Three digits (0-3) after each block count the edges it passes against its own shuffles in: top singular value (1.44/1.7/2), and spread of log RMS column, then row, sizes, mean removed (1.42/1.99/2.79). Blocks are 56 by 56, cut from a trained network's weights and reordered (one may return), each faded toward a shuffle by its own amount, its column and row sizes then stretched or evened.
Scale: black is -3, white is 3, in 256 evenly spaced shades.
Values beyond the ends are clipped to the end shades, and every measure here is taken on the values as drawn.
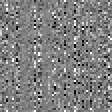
1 3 0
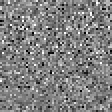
0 0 2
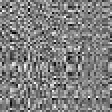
3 3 1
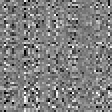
3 3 2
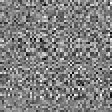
3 1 2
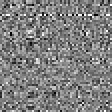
2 0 2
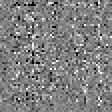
0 2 2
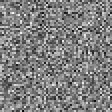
3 0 1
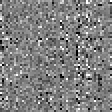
1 3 1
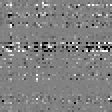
2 1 3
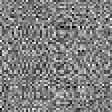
3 0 2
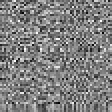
3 0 2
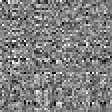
2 1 2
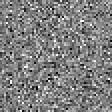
0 1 0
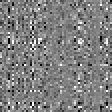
3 3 2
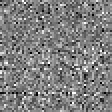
1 2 1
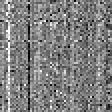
3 2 0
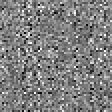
2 2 1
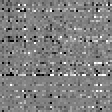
1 1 3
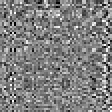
3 2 1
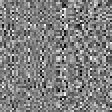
3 3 0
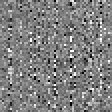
2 3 0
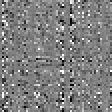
1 3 2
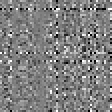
3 3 2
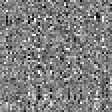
1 2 1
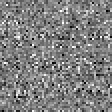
1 1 2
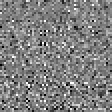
2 1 2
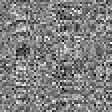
3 1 0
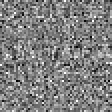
2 0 2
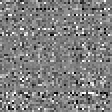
1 2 3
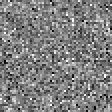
0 1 0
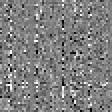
1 3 1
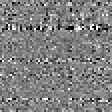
2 1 3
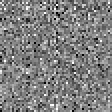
1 2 0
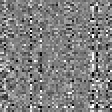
3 3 2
